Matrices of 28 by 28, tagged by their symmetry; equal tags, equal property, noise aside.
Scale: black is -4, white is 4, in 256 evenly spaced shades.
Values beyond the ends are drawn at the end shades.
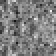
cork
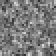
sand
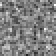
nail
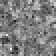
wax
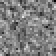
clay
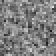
clay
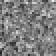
clay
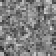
clay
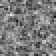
sand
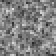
sand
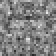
nail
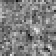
clay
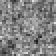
wax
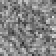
wax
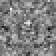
nail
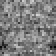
nail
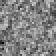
sand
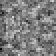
cork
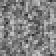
cork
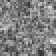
clay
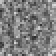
cork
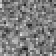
wax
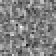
cork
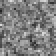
clay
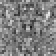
nail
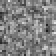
cork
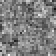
clay
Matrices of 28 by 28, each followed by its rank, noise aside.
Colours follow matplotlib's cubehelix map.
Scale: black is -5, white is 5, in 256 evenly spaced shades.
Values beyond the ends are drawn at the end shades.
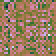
five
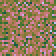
seven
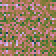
five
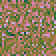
seven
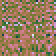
five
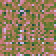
three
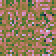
five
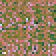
seven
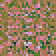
five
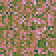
seven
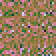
five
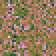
seven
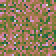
six
